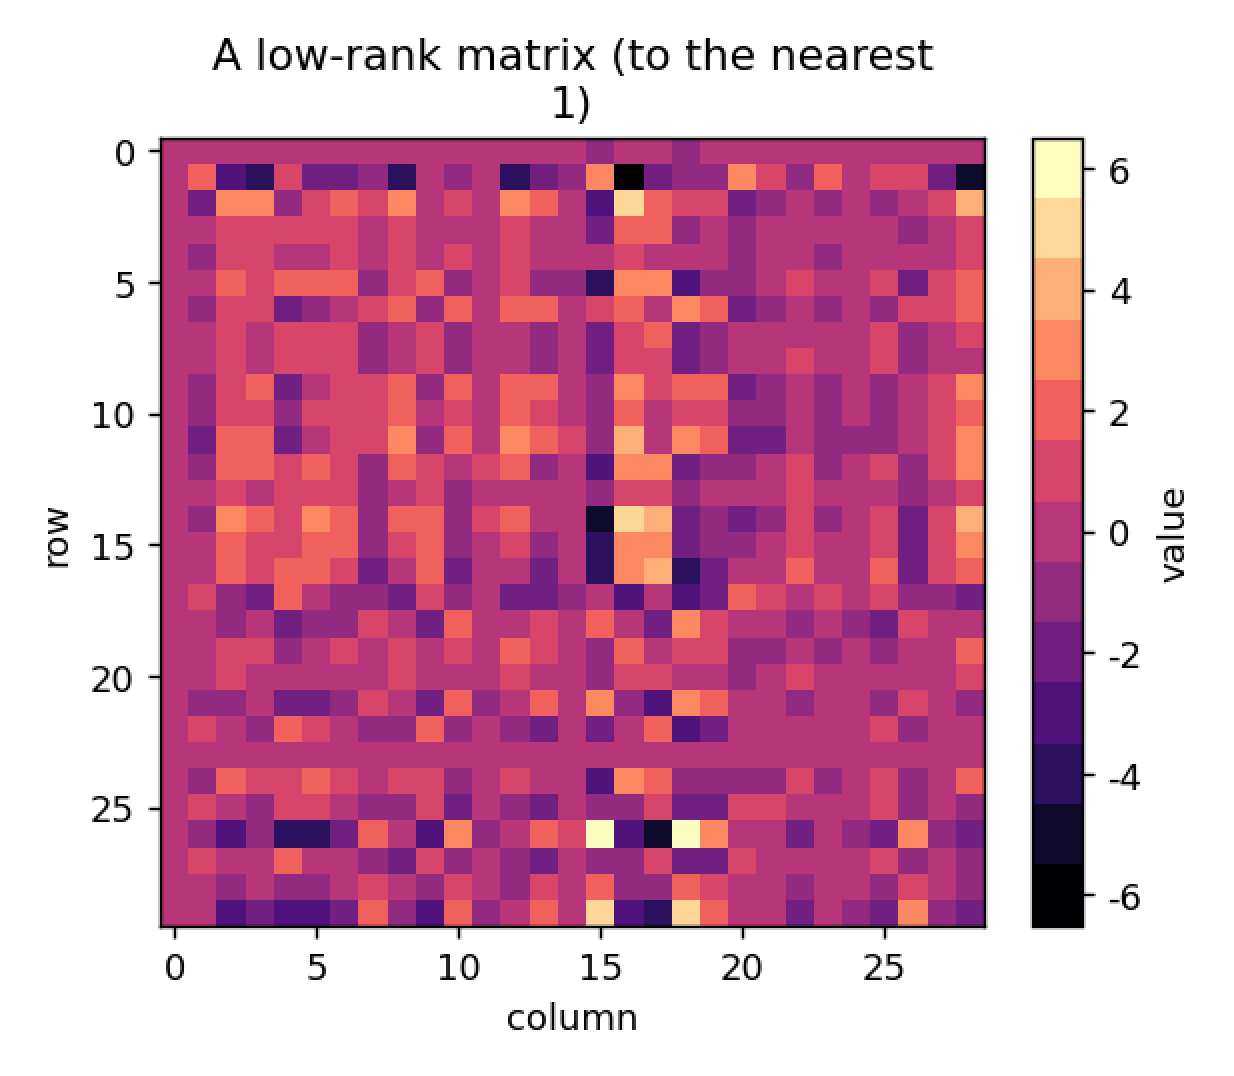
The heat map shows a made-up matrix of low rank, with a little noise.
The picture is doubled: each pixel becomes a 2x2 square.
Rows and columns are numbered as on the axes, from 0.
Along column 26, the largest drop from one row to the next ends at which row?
27
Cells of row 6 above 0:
14
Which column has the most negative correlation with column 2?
15
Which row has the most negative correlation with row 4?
1
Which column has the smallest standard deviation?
0
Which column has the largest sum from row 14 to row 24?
16
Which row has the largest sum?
2
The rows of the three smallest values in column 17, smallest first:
26, 29, 21
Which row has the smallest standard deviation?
23
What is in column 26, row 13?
-1
